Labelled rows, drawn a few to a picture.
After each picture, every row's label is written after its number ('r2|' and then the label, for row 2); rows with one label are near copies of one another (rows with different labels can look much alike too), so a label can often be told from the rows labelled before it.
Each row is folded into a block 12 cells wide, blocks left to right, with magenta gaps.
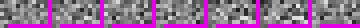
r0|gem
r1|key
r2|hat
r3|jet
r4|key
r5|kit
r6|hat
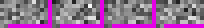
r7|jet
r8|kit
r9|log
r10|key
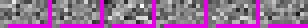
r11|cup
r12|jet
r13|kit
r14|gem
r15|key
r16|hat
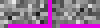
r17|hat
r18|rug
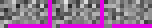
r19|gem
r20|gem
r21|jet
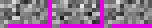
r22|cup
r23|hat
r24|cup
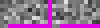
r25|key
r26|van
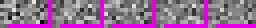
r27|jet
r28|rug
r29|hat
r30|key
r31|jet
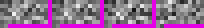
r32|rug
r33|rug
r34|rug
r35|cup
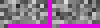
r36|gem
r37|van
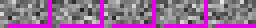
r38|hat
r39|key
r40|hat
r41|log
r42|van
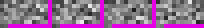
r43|log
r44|log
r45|key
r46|jet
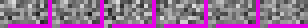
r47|hat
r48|hat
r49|gem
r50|log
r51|hat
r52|jet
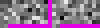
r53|key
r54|hat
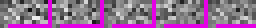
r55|key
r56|jet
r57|rug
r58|cup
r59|key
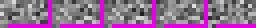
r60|hat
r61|key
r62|key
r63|kit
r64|gem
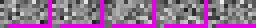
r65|jet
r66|jet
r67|kit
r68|key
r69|gem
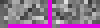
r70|kit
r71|van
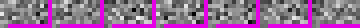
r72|hat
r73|cup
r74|key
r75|hat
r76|jet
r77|key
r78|rug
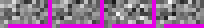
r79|cup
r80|cup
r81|rug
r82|cup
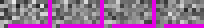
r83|gem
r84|gem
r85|van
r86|rug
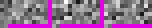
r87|rug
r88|cup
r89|hat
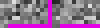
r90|cup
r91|kit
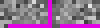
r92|gem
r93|kit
